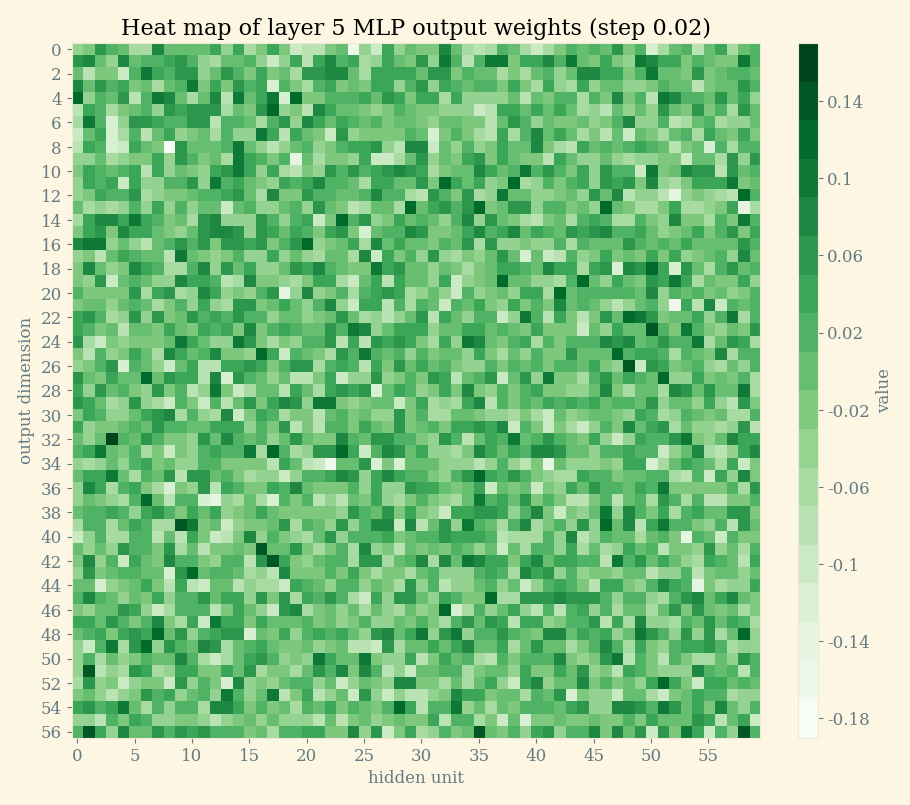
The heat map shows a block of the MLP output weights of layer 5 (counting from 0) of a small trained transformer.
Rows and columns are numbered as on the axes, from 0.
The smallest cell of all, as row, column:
8, 8
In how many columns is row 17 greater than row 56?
15
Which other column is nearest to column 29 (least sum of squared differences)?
46
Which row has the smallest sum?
34
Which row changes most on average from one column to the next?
39
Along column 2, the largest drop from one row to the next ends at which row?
17
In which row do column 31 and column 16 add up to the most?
41
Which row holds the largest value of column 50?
23
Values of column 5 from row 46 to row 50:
0.04 -0.02 0.06 0.06 -0.02
